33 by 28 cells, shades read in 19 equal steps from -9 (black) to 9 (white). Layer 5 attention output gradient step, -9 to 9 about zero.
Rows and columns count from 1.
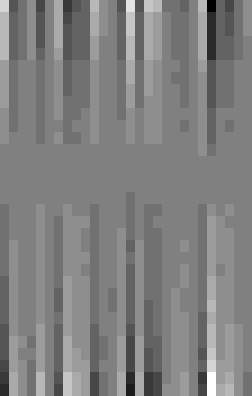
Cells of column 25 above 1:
3
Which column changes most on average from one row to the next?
24
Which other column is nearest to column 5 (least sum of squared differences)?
26
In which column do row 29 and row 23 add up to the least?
15
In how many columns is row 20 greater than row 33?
10
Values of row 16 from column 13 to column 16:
0 0 0 0
